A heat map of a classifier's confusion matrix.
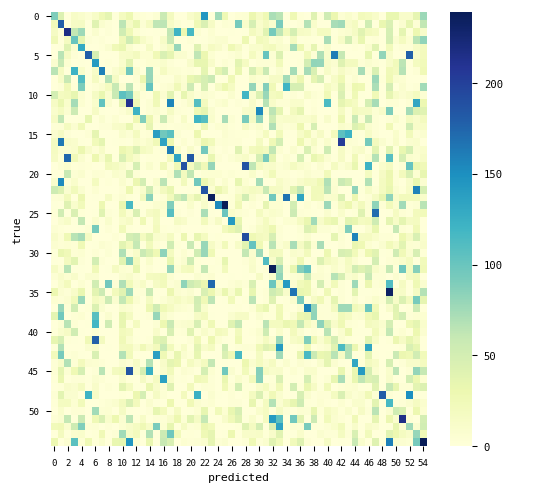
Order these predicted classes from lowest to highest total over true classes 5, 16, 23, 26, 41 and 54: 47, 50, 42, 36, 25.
25, 50, 47, 36, 42
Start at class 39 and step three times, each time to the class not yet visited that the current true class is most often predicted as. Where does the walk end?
1
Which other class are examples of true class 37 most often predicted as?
46
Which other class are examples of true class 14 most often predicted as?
32
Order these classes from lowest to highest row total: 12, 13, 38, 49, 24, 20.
20, 49, 38, 12, 13, 24
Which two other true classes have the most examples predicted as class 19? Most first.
34, 23
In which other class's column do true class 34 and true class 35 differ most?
23
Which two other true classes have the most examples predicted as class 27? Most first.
43, 1
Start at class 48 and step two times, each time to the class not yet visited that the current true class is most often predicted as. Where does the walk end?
33
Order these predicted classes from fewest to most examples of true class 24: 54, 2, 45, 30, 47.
30, 45, 2, 54, 47
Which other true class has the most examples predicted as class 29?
9
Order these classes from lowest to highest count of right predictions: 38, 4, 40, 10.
40, 38, 10, 4
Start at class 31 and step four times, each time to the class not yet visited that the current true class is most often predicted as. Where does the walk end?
53
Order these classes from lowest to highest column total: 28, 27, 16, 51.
27, 28, 51, 16
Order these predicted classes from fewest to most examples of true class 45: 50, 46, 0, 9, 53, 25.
0, 9, 46, 50, 53, 25
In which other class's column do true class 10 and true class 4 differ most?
28
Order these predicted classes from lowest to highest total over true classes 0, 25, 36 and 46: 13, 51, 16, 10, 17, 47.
13, 51, 10, 17, 16, 47
